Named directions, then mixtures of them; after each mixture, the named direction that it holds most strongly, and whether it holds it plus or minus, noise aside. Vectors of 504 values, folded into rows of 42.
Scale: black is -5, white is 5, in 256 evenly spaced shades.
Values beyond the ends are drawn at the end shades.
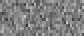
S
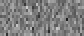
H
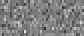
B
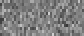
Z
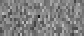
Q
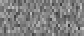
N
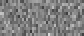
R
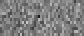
Q, plus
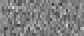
N, plus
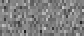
B, minus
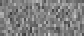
R, plus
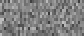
Z, minus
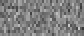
N, minus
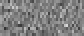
Z, minus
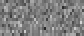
B, plus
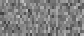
R, minus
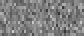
B, plus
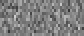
N, minus
